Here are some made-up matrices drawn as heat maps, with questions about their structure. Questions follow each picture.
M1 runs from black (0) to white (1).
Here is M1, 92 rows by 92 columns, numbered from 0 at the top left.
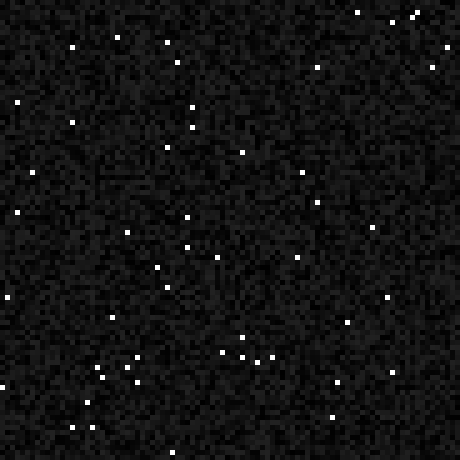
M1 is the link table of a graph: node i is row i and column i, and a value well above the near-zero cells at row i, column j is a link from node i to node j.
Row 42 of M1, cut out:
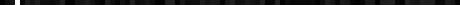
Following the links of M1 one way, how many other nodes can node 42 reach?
2
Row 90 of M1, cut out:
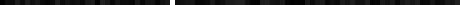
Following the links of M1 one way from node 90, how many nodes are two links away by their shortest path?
2
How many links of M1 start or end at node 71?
4
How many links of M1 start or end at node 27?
2
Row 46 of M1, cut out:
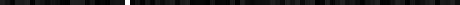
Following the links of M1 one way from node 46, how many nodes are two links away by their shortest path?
1
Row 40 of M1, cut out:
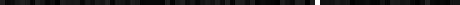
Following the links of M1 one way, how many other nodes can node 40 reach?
2
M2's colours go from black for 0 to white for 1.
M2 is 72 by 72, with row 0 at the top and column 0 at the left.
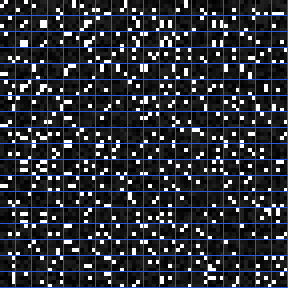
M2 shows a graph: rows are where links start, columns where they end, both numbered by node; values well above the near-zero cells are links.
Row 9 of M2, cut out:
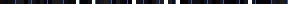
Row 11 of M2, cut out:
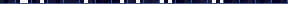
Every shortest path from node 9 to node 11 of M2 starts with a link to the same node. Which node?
node 44
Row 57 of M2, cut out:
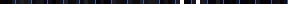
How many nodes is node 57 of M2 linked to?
2
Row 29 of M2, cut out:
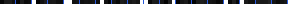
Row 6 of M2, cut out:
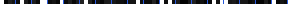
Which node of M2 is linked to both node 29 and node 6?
node 56
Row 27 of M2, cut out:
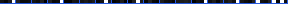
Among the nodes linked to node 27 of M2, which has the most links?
node 3
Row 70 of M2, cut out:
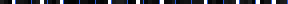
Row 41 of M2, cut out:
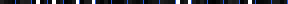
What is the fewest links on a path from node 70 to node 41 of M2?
5
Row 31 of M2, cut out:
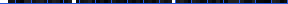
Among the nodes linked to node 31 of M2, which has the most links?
node 43
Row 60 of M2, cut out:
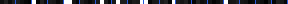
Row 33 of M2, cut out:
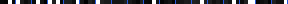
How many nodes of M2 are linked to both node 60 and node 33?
0
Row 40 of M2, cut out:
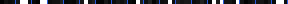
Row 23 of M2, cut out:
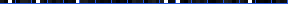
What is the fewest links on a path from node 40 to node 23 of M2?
4
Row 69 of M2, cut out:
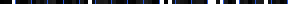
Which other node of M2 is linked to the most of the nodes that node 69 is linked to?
node 21
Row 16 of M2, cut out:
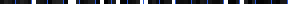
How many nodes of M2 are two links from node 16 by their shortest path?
8
